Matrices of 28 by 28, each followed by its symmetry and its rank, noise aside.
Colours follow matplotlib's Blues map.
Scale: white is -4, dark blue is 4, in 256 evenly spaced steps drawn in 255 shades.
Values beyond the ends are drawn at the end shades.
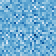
symmetric, rank five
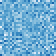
no symmetry, rank five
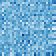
no symmetry, rank five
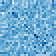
symmetric, rank seven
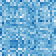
no symmetry, rank five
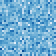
antisymmetric, rank six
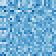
no symmetry, rank five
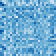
no symmetry, rank five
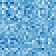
antisymmetric, rank six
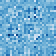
symmetric, rank five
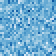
no symmetry, rank six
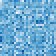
no symmetry, rank six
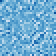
symmetric, rank six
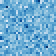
symmetric, rank five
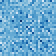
symmetric, rank five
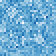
symmetric, rank seven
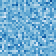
antisymmetric, rank six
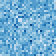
symmetric, rank five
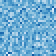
no symmetry, rank six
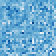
symmetric, rank six
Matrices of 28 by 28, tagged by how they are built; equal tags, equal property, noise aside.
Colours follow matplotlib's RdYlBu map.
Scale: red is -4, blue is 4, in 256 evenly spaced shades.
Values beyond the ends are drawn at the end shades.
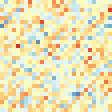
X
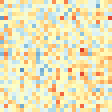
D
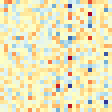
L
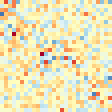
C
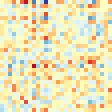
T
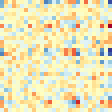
T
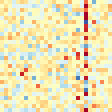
L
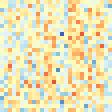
D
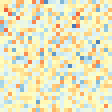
X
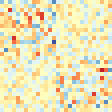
C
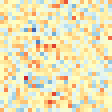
D
